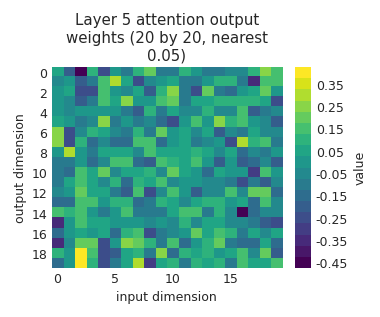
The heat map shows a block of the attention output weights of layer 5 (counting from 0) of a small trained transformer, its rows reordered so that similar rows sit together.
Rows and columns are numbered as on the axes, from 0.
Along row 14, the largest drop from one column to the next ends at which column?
16
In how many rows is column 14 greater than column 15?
11
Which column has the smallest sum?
19
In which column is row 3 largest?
6
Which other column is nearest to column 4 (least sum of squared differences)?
15
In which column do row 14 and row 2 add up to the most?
10
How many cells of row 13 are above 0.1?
3
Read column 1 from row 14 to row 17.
0.1 0 0 -0.05
